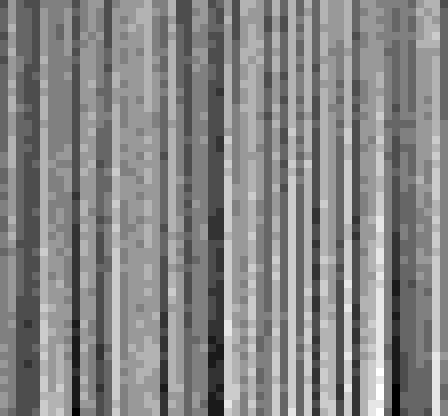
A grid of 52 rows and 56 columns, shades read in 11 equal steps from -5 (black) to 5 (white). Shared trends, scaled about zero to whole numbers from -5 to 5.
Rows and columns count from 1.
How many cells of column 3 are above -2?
36
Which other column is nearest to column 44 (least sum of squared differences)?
37
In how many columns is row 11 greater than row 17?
8
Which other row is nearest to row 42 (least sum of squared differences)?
39
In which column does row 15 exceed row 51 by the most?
50
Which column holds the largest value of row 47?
48
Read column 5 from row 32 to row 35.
-1 -2 -2 -1
